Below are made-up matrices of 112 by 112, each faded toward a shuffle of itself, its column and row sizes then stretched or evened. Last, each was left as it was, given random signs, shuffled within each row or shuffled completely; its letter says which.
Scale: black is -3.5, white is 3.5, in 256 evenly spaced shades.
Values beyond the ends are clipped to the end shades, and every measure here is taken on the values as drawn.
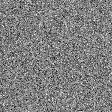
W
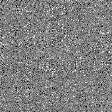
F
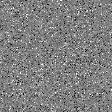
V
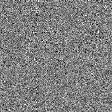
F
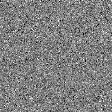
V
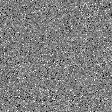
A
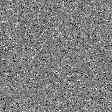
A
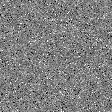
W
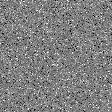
W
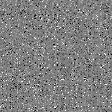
F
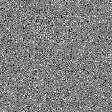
F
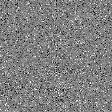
V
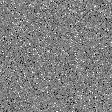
W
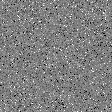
W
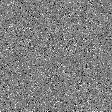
A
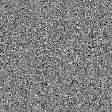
V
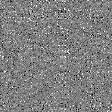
F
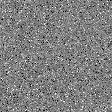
A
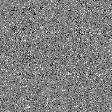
F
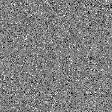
V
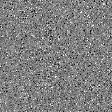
F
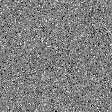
W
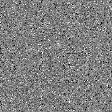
V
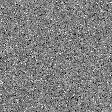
W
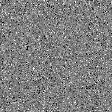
F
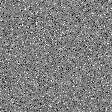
W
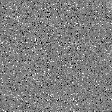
F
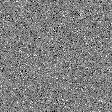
A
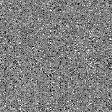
F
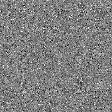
F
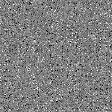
F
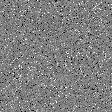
W
